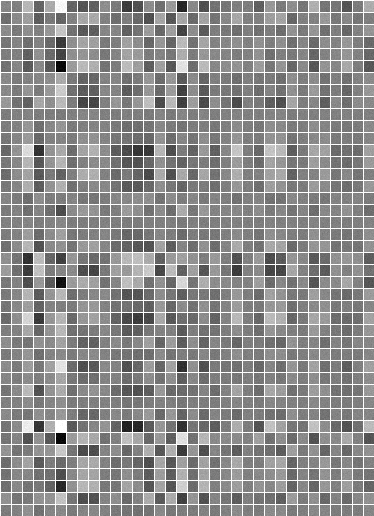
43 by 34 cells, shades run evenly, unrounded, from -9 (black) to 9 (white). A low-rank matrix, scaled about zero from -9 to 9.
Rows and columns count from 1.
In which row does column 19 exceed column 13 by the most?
13
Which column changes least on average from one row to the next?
23
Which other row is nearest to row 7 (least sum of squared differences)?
32
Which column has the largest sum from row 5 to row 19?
3
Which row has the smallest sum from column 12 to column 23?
36
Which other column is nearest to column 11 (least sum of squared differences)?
20
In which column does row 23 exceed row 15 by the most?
14
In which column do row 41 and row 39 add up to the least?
6
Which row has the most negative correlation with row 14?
22
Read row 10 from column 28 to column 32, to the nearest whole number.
0 0 0 0 0
